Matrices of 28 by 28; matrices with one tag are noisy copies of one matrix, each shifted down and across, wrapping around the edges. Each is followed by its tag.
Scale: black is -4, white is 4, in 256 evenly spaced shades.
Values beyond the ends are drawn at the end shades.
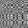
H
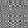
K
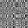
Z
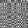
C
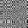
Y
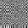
Y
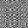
K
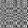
C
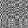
C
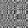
Z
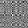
K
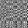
C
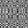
H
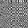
Y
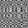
H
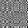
K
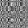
Z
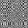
Y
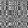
Z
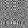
Y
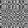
H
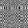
Y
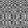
H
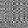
K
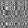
Z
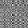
K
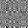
K
